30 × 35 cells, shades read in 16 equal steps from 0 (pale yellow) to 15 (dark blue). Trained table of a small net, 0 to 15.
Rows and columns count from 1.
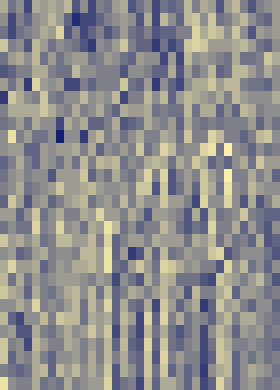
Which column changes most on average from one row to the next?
1
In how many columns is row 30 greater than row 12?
19
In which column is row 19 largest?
34
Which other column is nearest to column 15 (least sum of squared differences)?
35
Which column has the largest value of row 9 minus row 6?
30
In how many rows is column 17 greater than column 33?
17
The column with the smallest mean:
21
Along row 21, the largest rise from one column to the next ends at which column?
15
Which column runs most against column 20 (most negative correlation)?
16
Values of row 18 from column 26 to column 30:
10 2 8 8 5
